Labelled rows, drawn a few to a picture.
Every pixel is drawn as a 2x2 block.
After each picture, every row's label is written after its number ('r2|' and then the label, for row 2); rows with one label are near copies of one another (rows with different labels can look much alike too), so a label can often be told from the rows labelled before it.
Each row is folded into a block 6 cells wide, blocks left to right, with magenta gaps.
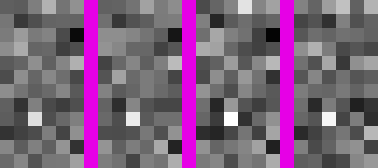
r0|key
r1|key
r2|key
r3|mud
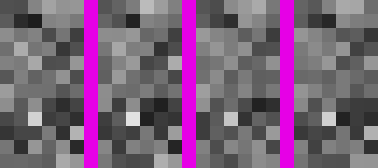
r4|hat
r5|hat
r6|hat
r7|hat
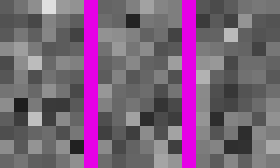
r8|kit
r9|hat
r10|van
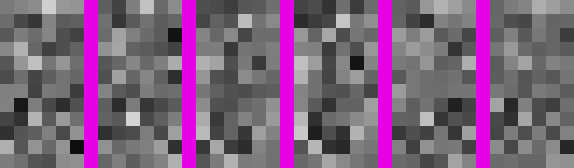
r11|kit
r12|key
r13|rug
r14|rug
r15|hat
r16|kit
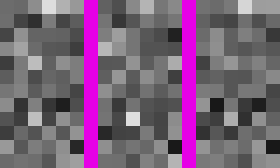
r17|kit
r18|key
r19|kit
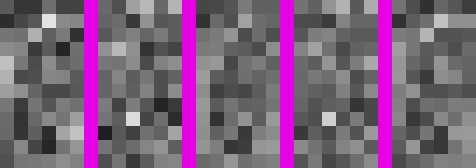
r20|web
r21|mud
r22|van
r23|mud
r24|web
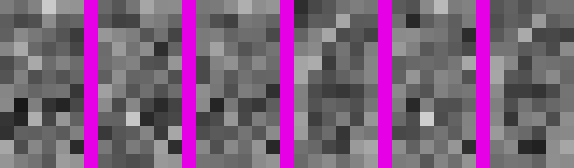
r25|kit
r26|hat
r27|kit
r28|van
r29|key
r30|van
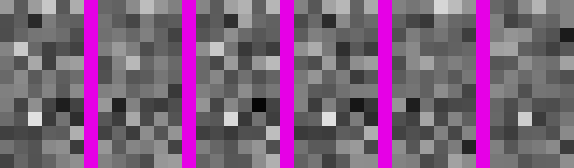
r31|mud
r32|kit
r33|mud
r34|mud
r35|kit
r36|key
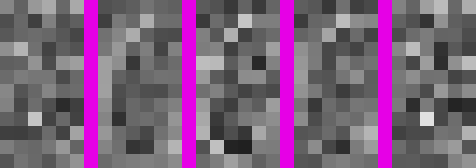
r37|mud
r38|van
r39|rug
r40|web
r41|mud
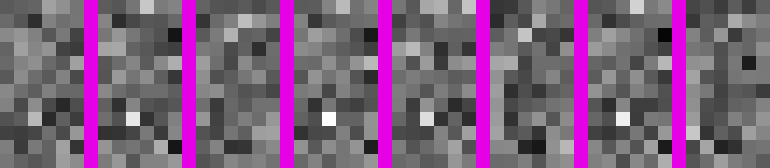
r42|hat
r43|key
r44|web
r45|key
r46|mud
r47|van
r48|key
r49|rug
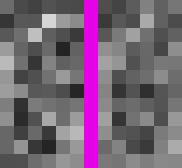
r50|web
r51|van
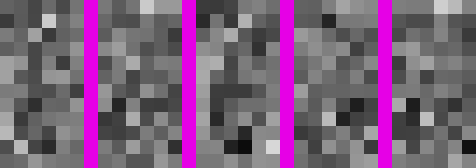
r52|rug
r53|kit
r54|van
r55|hat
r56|kit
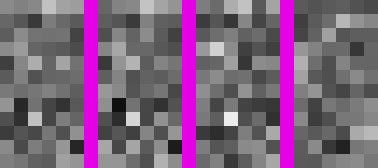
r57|kit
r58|kit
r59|mud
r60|web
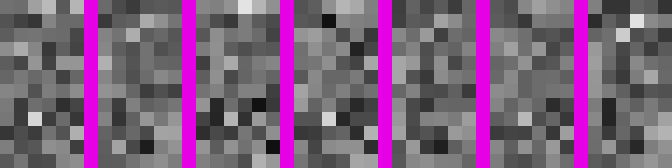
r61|mud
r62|web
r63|kit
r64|hat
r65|rug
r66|hat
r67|web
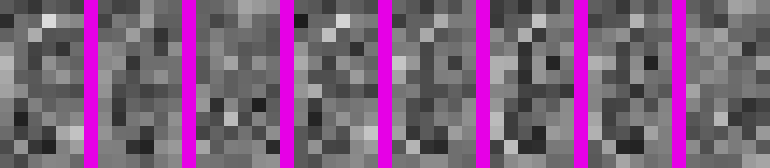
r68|web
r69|van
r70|kit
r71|web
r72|rug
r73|rug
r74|rug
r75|hat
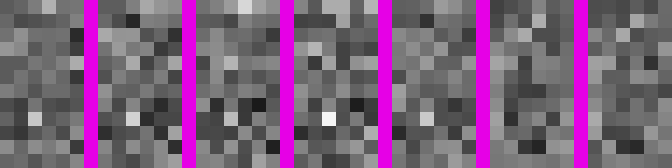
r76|key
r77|hat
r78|kit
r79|mud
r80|hat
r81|van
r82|rug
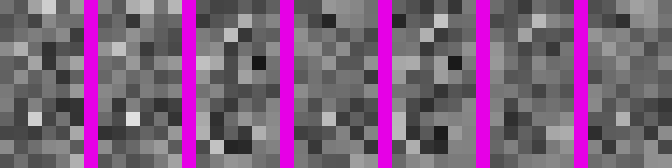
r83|mud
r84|mud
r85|rug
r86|hat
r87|rug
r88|web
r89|hat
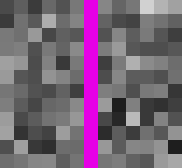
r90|rug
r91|kit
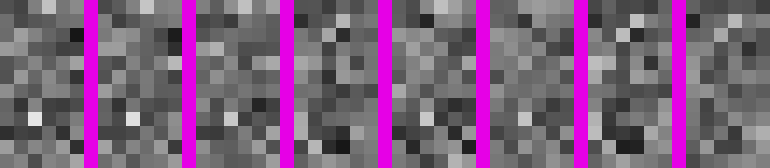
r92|key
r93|key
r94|mud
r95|rug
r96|hat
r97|hat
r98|rug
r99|web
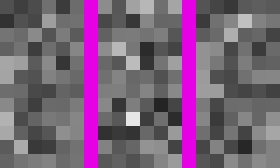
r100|rug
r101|mud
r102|web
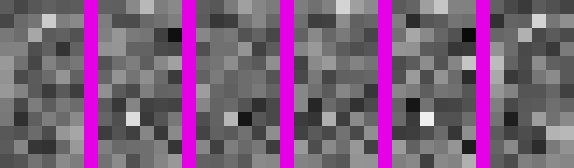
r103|web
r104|key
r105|hat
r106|kit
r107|key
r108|web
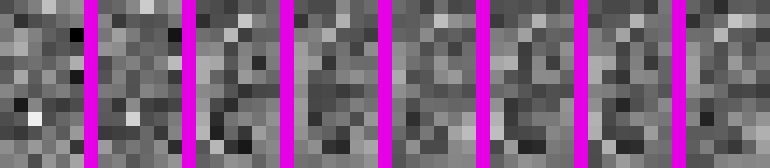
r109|key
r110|key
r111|rug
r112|van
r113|web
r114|rug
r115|rug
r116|web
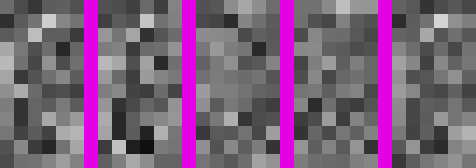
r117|web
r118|rug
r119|hat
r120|kit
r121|web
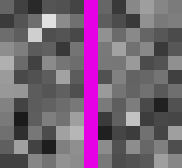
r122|web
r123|hat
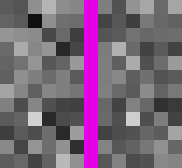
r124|hat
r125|mud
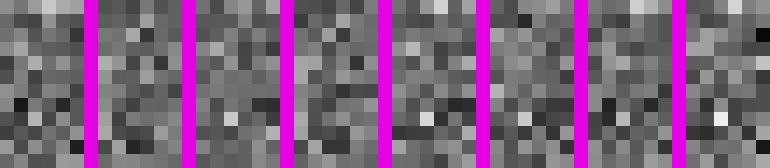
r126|kit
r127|rug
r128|mud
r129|rug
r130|mud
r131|hat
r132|kit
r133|key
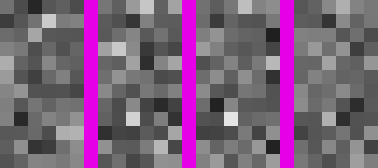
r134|web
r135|mud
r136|key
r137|hat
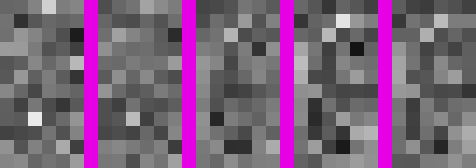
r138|key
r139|key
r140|van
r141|web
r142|web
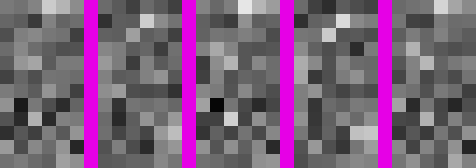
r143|kit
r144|web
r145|kit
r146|web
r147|kit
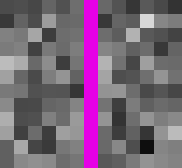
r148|rug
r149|web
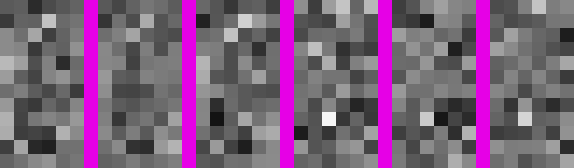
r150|rug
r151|van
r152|web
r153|mud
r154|hat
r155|key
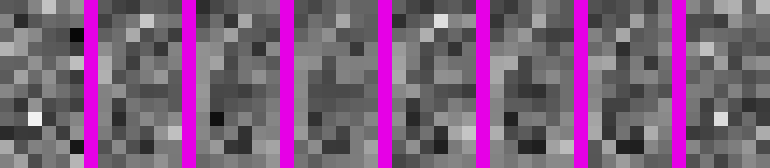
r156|key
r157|web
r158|van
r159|van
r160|web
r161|van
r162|rug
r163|mud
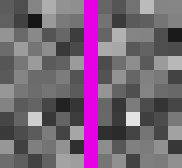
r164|hat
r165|key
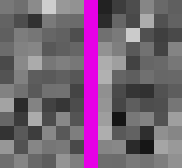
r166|kit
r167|van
